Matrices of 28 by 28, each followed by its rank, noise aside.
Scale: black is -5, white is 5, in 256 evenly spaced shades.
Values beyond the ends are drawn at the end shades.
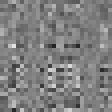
three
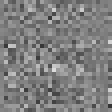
four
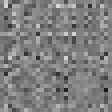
four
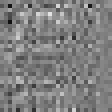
four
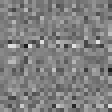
three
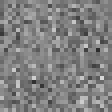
six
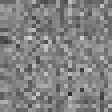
six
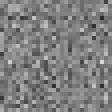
six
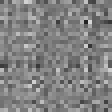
four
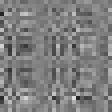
two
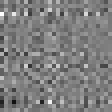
three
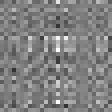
two
